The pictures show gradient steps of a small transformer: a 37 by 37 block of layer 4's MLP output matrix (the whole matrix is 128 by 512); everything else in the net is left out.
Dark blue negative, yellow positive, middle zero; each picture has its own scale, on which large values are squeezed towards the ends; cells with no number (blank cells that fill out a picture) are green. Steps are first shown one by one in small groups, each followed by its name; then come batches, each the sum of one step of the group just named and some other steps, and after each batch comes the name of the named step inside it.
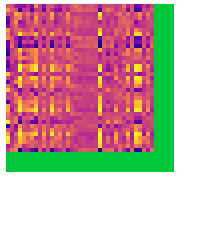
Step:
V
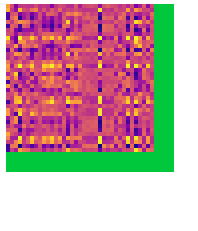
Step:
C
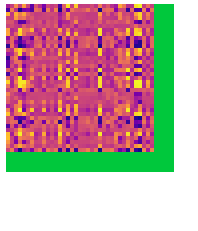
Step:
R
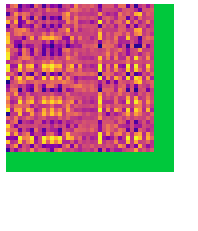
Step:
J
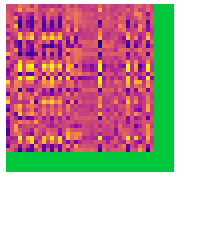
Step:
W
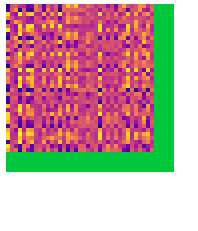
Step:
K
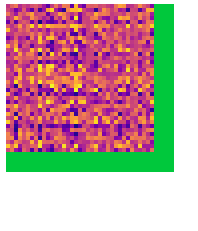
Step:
K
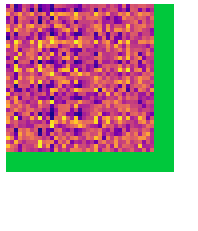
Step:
K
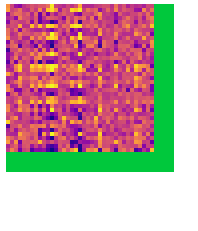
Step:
V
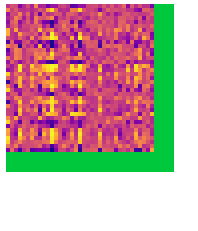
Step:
V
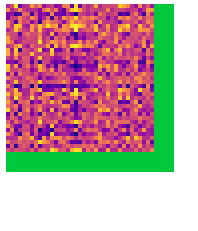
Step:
J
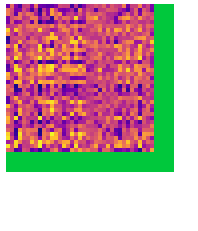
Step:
K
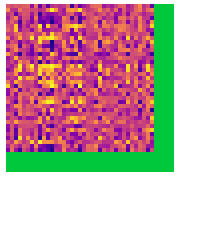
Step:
W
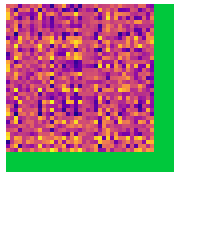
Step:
C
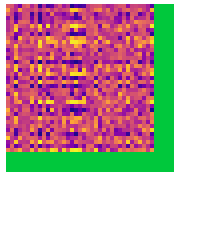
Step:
C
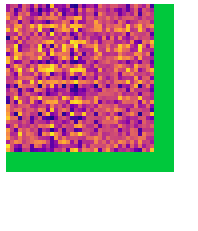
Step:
K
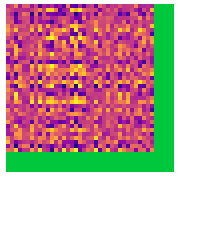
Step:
R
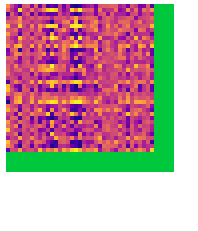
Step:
C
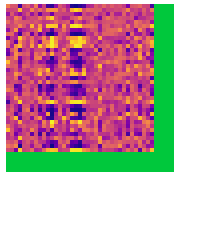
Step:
C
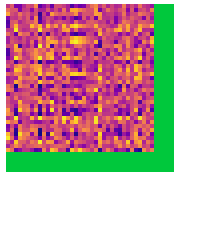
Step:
V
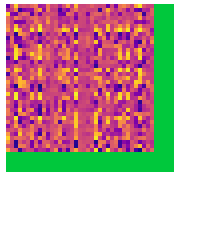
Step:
R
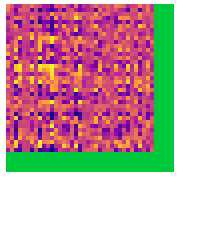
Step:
W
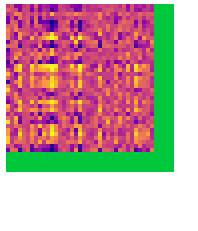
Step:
V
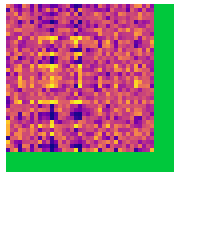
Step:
R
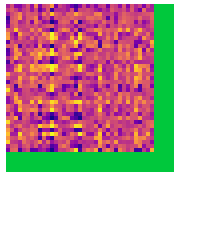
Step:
V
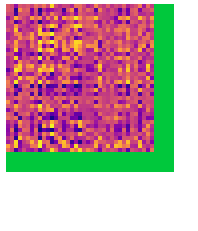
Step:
W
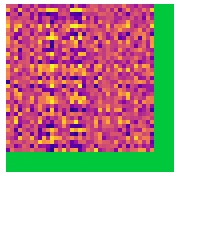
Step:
J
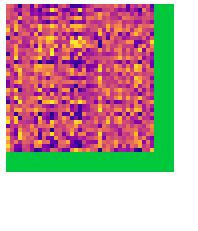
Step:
V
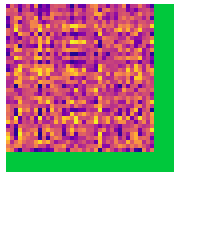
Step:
V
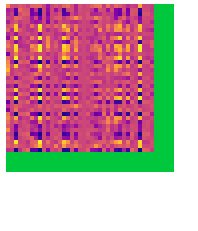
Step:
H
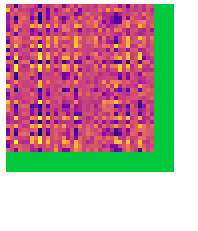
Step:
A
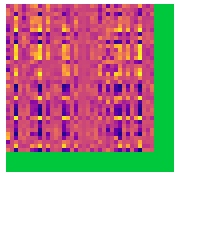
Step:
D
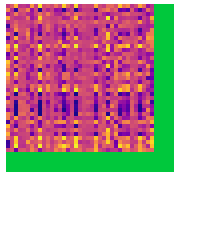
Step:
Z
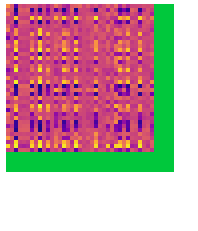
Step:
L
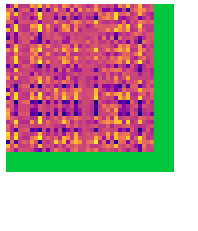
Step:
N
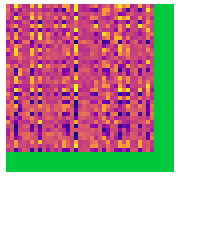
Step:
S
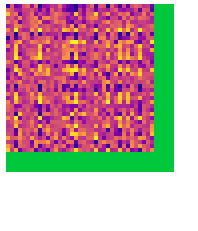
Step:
D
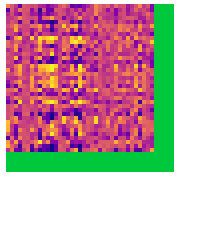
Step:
H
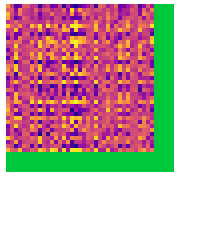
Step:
A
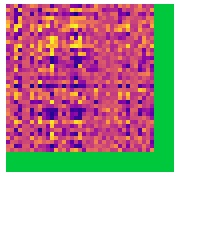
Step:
N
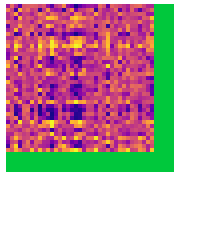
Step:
Z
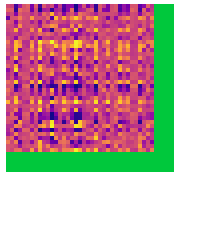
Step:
L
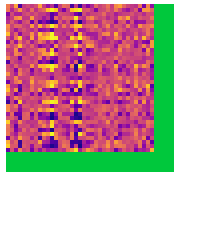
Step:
S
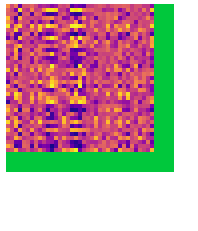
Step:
N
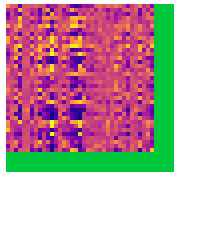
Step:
H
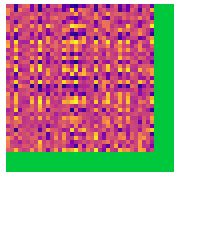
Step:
L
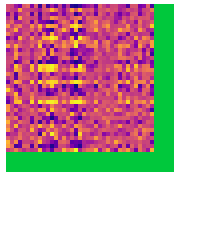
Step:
A
